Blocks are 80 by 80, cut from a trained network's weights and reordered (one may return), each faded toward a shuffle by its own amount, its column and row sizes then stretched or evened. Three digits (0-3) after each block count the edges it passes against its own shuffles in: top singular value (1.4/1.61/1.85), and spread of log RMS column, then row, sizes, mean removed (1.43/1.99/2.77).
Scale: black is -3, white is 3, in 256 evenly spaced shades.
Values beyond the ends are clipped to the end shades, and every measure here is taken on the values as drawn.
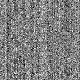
2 0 0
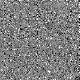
1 2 1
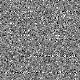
1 1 2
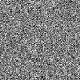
3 0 1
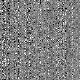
0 3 1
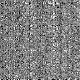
2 1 2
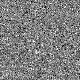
0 0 0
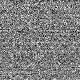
1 0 0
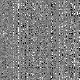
1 3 2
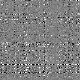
2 2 3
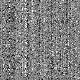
2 2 0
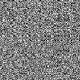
3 0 2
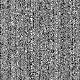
2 2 0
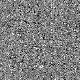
0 1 0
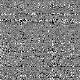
0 2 3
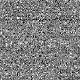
1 1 1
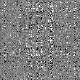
0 3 2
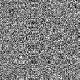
3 1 0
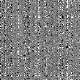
1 3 2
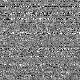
1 0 3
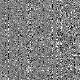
0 3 0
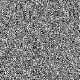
1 1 0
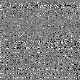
0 1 3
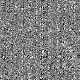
1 2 1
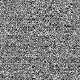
1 1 0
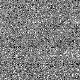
0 1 1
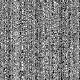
3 2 0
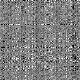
3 2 3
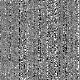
2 3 0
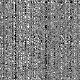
3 3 2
